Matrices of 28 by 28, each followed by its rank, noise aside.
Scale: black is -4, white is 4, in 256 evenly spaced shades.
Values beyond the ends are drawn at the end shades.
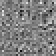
five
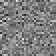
four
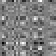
two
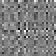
two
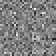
five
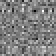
three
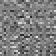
four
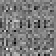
four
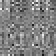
three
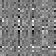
one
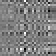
two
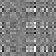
one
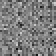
five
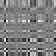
one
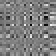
one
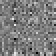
three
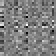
two
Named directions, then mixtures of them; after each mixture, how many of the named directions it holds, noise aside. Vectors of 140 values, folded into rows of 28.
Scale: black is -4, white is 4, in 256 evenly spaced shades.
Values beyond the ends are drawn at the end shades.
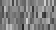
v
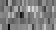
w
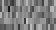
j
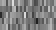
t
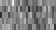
three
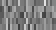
four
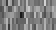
four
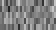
two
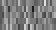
three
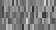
one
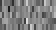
two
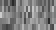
four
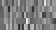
three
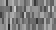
two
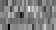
one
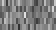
two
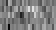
one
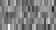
four
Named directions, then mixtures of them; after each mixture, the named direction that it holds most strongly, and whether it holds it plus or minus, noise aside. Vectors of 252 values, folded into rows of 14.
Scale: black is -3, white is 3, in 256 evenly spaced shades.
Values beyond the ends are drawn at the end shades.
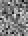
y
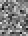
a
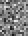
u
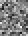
a, plus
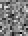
u, plus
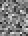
a, minus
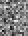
u, plus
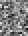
a, plus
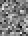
a, minus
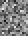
a, minus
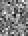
y, minus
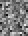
a, minus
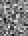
u, plus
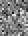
y, plus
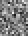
y, minus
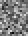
a, plus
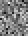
y, plus
